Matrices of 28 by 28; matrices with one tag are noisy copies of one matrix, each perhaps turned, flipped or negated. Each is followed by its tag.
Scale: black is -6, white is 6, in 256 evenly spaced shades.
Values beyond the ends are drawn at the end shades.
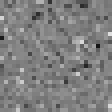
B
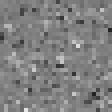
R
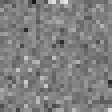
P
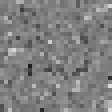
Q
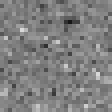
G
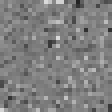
P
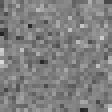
P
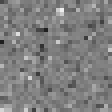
Q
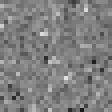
R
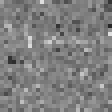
Q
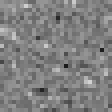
G
